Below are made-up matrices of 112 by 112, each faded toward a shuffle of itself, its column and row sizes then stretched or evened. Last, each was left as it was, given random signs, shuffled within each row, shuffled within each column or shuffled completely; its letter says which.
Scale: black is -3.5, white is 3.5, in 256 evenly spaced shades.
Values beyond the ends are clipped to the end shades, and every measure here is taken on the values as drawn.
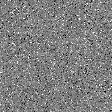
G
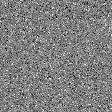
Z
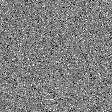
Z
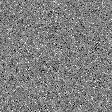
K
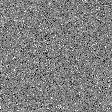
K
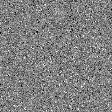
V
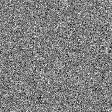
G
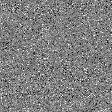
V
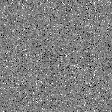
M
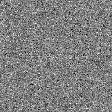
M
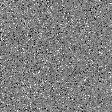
G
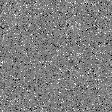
V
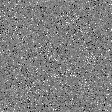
K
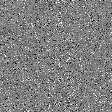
V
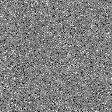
Z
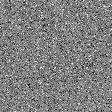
K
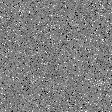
K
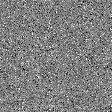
G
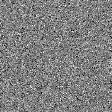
M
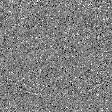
V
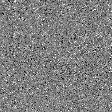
V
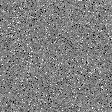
K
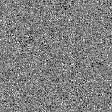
M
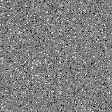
M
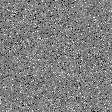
K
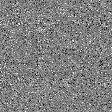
M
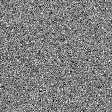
Z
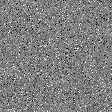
K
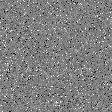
Z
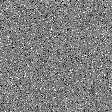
K
